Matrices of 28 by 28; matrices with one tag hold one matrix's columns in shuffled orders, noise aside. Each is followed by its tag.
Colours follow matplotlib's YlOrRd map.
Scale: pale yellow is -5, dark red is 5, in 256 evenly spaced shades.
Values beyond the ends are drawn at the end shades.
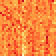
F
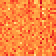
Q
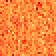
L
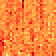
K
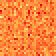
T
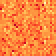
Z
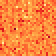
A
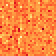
A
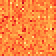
A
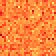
T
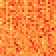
A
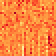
F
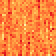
K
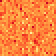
L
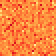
Z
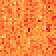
A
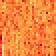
F
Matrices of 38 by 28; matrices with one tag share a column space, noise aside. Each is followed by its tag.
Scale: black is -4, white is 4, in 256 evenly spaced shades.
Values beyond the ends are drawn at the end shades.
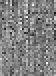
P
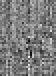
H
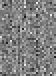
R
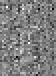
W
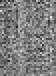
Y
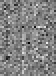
W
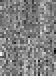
H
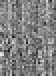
H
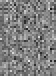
W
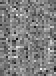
R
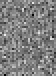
R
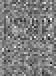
Y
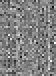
R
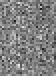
W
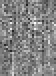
P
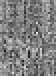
H
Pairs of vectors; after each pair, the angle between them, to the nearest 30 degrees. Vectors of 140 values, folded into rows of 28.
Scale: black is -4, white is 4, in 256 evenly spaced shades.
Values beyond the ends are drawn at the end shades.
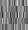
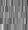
90 degrees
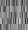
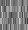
30 degrees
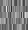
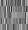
60 degrees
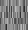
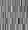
90 degrees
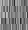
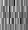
60 degrees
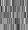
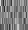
150 degrees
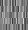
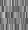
60 degrees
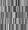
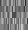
120 degrees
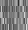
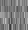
60 degrees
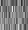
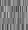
120 degrees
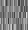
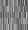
30 degrees
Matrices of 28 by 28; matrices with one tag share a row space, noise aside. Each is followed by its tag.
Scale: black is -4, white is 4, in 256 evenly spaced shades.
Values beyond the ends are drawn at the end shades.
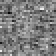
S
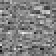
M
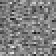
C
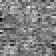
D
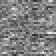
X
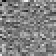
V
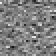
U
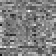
D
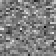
U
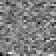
U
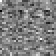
M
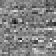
X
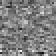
M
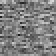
S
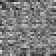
V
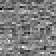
S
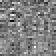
C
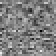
M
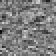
M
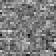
D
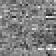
X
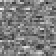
S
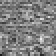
M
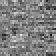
X
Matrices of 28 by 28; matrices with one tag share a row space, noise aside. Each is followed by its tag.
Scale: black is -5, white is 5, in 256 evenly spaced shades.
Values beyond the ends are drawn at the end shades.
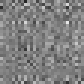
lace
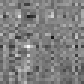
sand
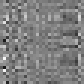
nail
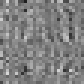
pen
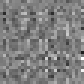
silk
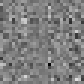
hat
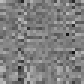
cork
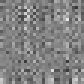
lace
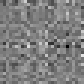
silk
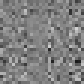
hat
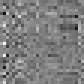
nail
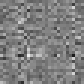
cork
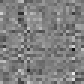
cork
